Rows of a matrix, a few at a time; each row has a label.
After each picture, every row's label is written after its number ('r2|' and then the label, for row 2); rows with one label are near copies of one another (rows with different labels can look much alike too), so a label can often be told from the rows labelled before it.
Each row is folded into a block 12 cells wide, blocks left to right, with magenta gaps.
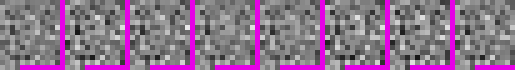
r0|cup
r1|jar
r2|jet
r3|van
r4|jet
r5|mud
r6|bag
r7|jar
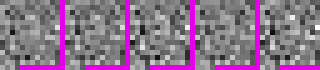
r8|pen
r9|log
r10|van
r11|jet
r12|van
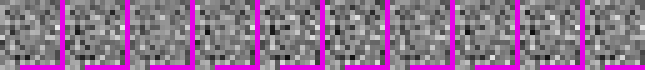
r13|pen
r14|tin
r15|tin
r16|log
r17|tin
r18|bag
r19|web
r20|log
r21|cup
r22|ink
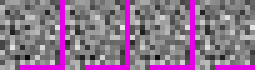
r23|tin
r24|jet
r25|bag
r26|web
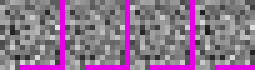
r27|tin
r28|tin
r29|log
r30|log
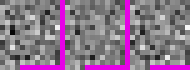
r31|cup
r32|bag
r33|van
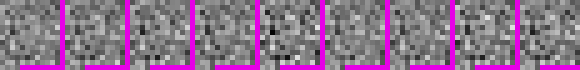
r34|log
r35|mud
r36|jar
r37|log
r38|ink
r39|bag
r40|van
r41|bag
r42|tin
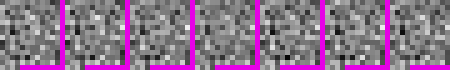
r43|bag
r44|bag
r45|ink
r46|van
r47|jar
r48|ink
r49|cup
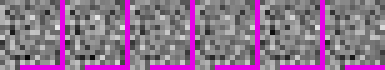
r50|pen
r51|mud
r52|bag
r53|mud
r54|cup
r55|pen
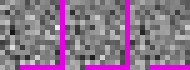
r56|van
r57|tin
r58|jar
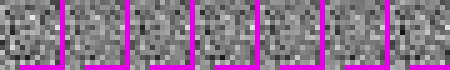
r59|mud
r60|bag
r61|tin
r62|pen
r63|log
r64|cup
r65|cup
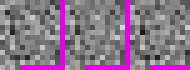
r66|web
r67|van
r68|log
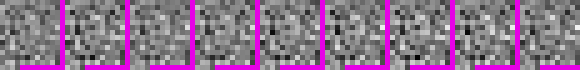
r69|jar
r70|web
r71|cup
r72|log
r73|bag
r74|cup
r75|pen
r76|cup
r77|van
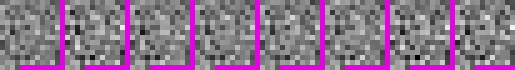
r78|bag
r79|jet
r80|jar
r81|web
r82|bag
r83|ink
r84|pen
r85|van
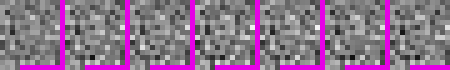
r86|jar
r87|bag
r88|van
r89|mud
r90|van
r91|pen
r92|cup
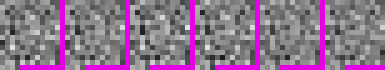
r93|jar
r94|jar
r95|cup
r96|ink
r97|log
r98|bag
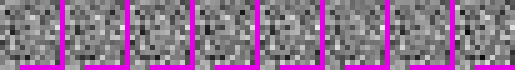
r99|jar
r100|tin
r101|log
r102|tin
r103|pen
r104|van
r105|jet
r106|bag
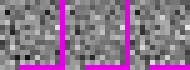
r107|jet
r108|cup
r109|van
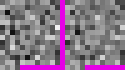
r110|jet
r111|log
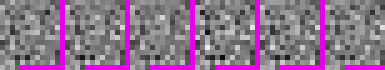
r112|ink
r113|tin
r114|mud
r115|pen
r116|tin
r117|tin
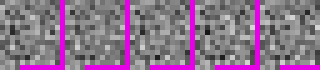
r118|tin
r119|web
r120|log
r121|cup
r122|tin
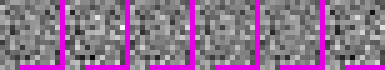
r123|log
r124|mud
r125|jar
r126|web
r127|bag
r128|tin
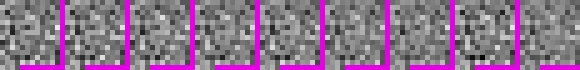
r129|van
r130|ink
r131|jar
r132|web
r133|tin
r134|mud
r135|log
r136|web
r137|van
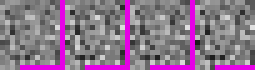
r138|cup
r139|web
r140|mud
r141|mud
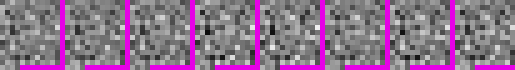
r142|ink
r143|tin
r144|mud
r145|ink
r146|van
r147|pen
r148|pen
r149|tin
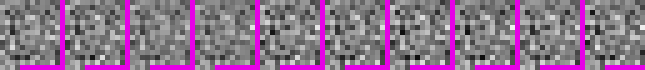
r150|web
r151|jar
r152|web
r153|cup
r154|log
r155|ink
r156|bag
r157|cup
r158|tin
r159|jet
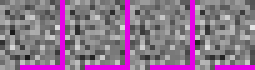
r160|pen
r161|ink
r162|web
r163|mud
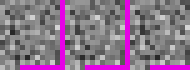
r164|ink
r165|web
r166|web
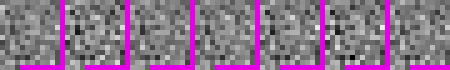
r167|mud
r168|log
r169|tin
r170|jar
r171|van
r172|jet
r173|ink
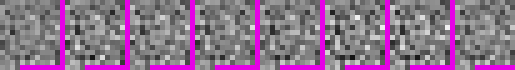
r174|cup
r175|jar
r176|log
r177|jet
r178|tin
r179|web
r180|mud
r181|log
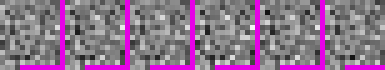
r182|mud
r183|ink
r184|mud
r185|van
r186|jet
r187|bag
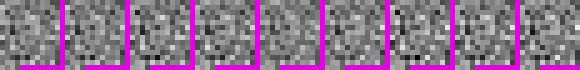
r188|bag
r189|bag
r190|web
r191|tin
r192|tin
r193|log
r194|pen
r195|mud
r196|ink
